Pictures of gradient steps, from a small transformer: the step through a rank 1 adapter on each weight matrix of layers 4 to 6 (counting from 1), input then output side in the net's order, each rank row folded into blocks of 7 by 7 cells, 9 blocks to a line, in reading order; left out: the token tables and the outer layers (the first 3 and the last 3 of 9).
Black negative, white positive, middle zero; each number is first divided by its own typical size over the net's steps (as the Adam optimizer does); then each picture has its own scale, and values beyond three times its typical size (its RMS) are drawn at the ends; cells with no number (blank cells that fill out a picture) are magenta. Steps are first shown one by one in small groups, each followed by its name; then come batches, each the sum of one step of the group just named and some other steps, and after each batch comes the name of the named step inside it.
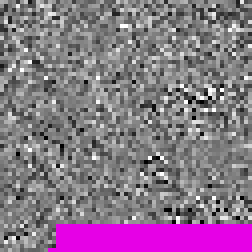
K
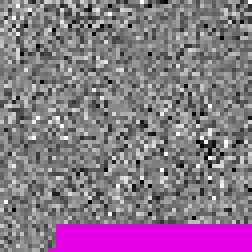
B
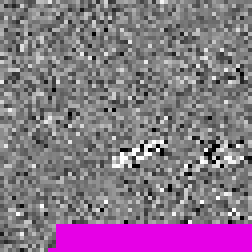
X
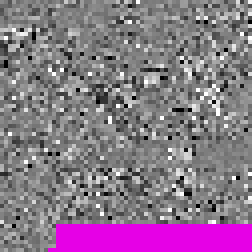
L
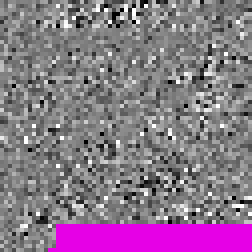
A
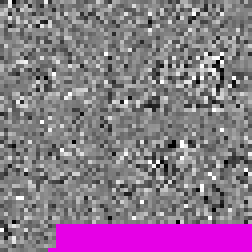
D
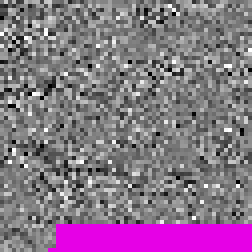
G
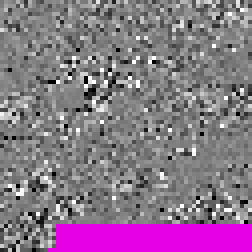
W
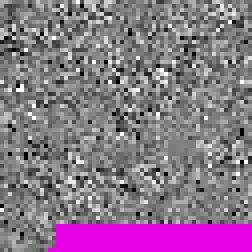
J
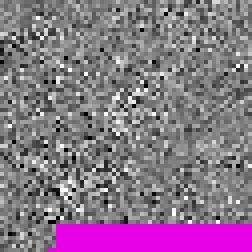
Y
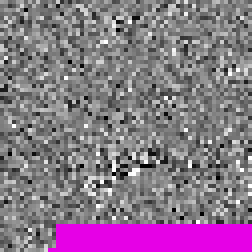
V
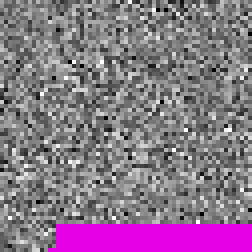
V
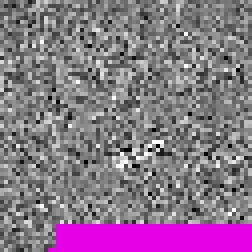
X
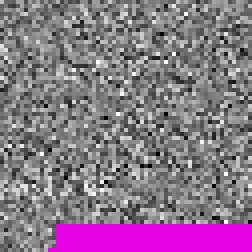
V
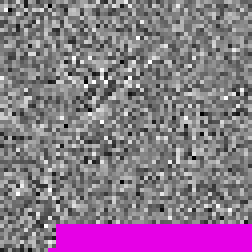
W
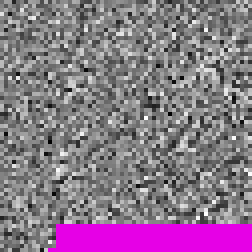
D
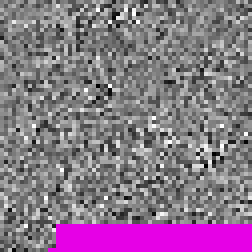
A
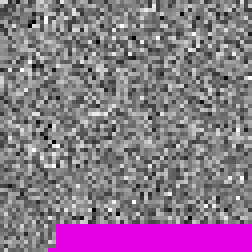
K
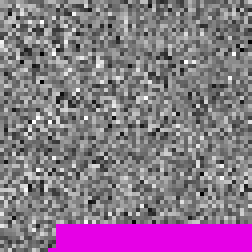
B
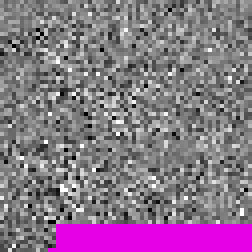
Y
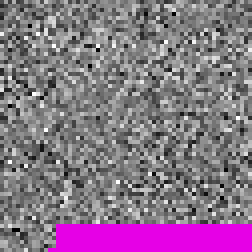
G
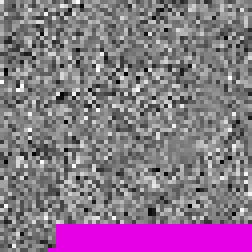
J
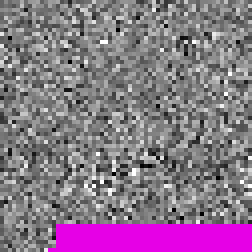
V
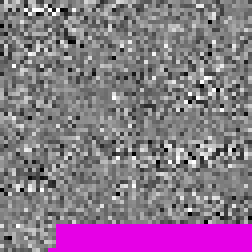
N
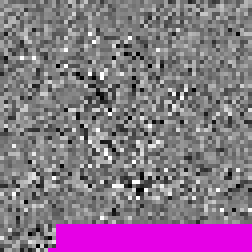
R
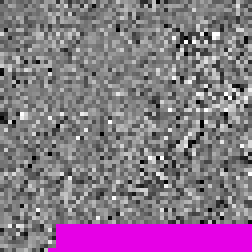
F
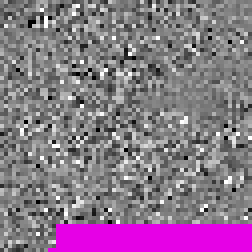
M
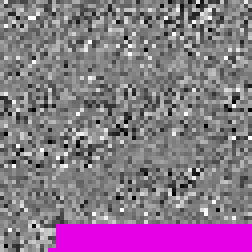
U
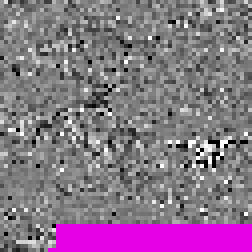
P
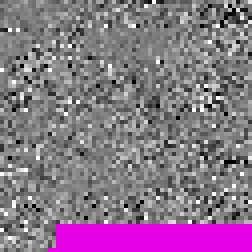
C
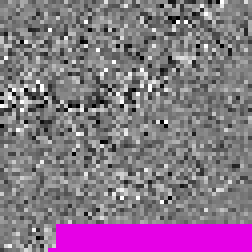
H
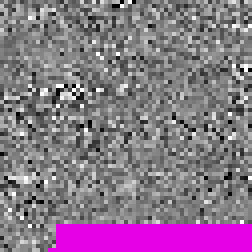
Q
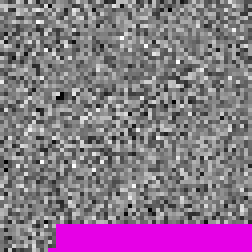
N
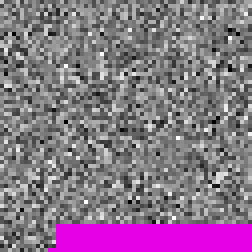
R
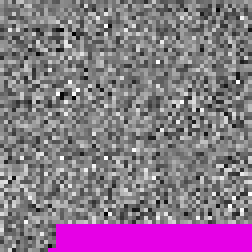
C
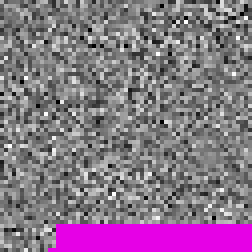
H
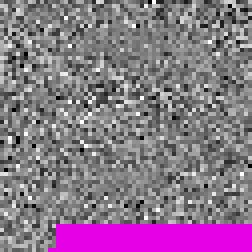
C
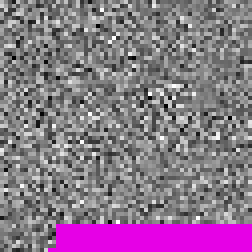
M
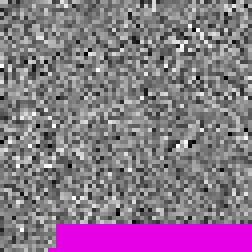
F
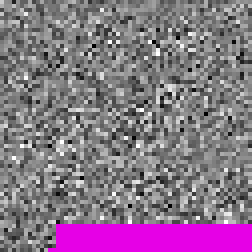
R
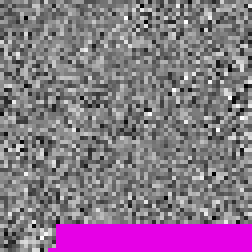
U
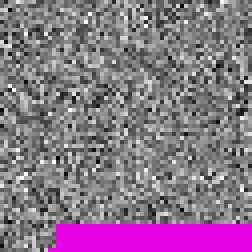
H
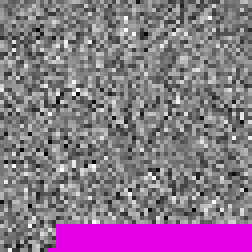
U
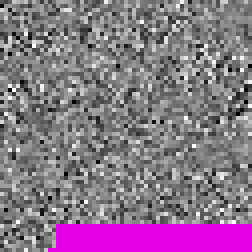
H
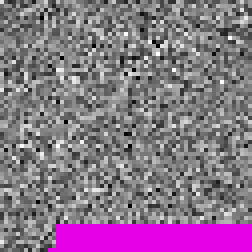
M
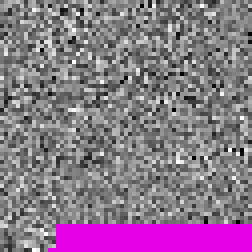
N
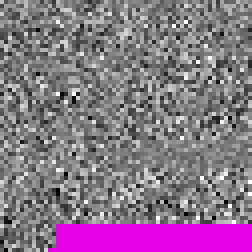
H
